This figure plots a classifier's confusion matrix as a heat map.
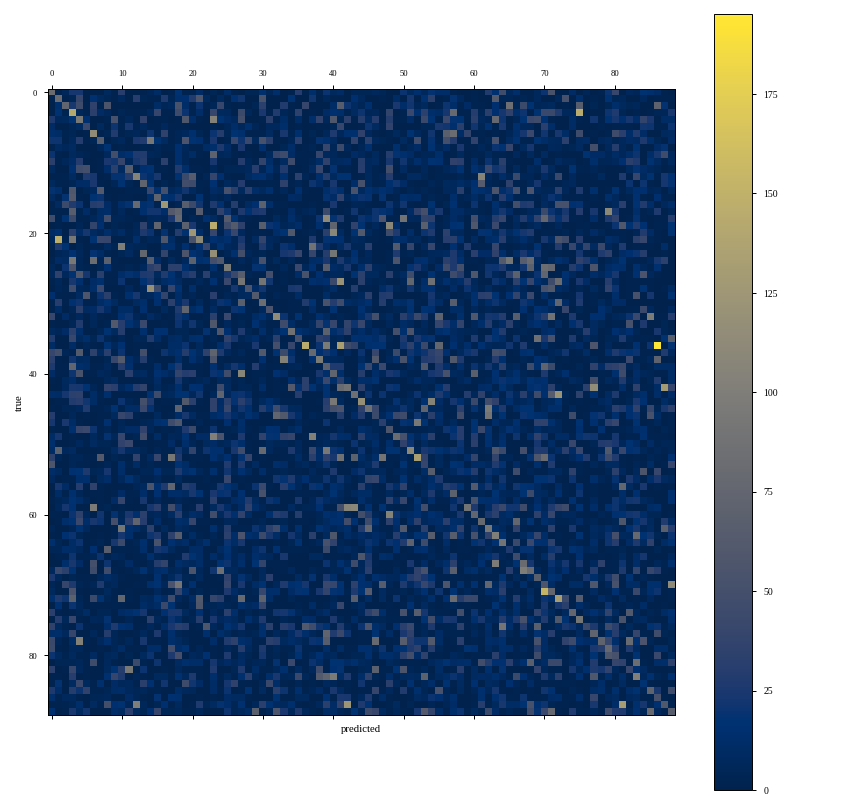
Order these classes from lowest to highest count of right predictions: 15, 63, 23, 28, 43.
28, 15, 43, 63, 23
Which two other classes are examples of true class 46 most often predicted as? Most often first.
62, 32
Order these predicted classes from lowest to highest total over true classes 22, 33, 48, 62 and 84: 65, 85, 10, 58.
85, 65, 58, 10
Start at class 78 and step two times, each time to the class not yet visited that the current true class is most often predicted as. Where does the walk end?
23
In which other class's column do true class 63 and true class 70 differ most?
88
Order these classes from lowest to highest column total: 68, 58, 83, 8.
8, 58, 68, 83
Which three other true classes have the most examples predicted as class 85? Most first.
32, 88, 46
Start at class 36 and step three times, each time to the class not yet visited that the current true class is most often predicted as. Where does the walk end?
39
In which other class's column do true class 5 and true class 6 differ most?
57
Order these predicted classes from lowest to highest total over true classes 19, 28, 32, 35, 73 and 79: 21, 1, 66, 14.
1, 21, 66, 14
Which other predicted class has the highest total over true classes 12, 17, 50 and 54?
79
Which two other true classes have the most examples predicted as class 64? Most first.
76, 24
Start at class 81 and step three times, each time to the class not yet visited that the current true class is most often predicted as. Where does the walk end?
27
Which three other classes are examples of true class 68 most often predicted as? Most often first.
67, 24, 57
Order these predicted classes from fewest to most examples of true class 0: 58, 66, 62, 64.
58, 66, 62, 64
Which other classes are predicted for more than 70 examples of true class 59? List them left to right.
6, 42, 43
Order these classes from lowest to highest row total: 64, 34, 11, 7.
11, 34, 64, 7
